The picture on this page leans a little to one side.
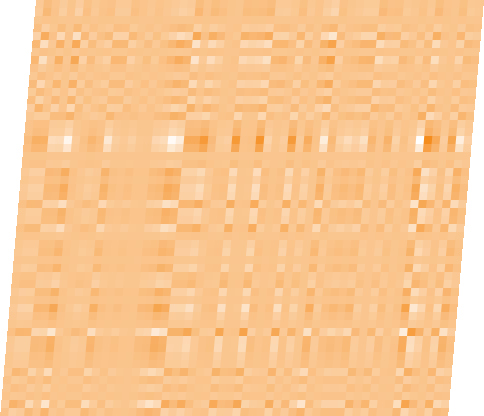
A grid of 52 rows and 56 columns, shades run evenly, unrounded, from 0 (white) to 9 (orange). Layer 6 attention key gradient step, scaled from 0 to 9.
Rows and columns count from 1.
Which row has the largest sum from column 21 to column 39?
18
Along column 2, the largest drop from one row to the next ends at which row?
6
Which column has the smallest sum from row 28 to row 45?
51
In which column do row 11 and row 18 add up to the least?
50
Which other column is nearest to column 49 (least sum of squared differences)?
7
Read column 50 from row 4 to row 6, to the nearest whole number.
5 4 5
